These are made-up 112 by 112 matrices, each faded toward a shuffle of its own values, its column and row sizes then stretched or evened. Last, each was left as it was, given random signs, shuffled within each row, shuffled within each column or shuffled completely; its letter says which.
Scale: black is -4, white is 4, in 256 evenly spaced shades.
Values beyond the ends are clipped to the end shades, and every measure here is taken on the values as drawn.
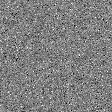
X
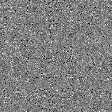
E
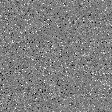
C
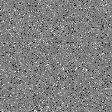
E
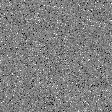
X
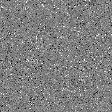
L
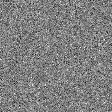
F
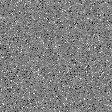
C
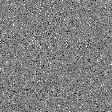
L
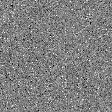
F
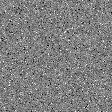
X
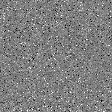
L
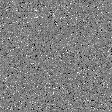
C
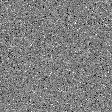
X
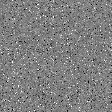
F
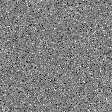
X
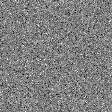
F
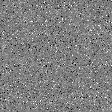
C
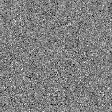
E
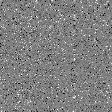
E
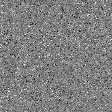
C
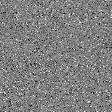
C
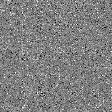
L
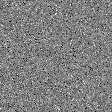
X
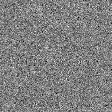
E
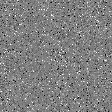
L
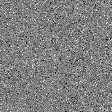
F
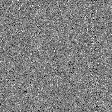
F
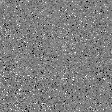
L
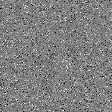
E
